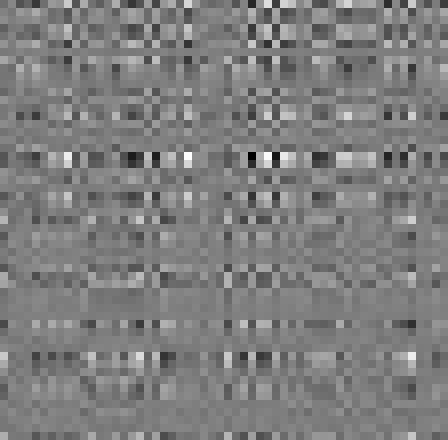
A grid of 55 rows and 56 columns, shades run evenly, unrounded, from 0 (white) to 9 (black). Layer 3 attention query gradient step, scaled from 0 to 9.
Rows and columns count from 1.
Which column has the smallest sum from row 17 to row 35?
24
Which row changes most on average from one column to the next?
20
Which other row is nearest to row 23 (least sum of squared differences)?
3
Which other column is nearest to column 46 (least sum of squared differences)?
39
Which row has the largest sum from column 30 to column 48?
6
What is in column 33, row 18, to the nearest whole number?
5
